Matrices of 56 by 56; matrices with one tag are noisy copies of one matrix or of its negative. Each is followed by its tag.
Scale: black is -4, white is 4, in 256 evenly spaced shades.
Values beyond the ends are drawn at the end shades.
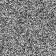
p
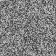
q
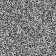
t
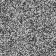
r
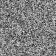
t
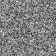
r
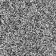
q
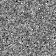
p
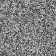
q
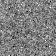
r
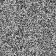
q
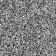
q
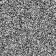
p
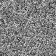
q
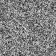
r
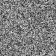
t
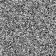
p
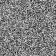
t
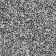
r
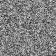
p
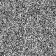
q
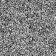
r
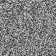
p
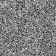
q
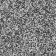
q
